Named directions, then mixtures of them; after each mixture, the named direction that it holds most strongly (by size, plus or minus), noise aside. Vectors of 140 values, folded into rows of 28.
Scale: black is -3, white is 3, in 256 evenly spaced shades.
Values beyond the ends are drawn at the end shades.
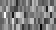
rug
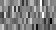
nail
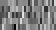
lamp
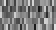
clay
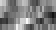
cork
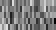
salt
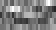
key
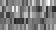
key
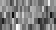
rug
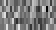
rug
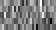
nail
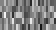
rug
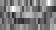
key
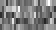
key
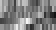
cork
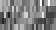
nail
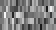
rug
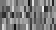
lamp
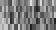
salt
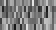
clay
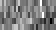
nail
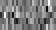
rug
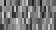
nail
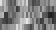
cork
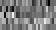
key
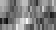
cork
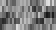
cork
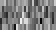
lamp
